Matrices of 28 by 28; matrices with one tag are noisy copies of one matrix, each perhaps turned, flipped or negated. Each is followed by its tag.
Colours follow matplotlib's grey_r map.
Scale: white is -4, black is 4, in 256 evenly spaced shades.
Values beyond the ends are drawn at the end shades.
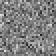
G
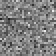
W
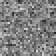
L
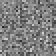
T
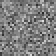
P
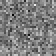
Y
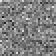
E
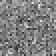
Y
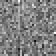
W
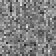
L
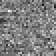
L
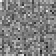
E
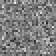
G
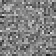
E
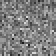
Y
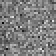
Y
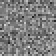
T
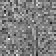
W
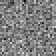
T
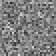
G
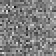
Y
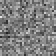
W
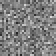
T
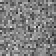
Y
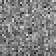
Y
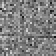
W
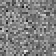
P
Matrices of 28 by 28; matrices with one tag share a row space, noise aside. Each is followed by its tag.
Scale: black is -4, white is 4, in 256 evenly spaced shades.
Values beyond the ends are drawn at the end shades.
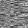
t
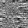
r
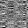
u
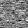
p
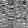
u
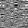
t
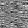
t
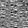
t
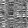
u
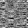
u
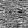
r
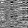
t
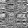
u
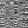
t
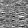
p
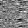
r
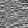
t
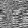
r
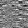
r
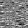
p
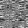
p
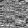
p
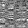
u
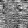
r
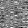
t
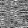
t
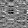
u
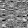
u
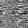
r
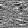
r
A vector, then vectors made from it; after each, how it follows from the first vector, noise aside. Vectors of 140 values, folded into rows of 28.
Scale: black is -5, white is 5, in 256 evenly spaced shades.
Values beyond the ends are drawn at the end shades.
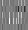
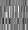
reversed.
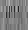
reversed, negated, partly zeroed.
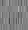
negated, shrunk.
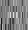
wrapped around, negated.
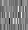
sign-scrambled.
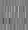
reversed, shrunk.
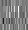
reversed.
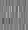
reversed, shrunk.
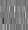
reversed, partly zeroed.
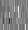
reversed, partly zeroed.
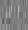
reversed, shrunk.
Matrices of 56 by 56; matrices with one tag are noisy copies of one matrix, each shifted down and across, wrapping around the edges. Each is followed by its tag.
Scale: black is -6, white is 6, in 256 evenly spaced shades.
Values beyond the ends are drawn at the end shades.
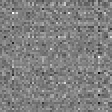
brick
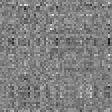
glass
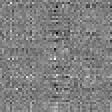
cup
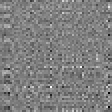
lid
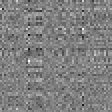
lid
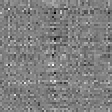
cup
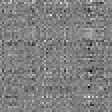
cup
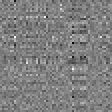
lid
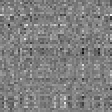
glass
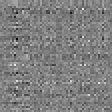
cup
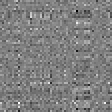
lid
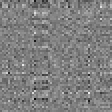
lid
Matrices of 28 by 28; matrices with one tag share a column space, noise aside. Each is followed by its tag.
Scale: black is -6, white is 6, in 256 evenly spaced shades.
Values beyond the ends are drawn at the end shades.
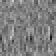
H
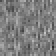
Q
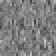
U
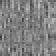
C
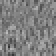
U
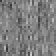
C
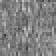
Q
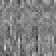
H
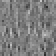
Q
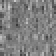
C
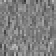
U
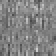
C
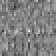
Q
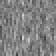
H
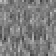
H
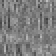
C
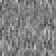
U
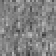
Q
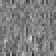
H
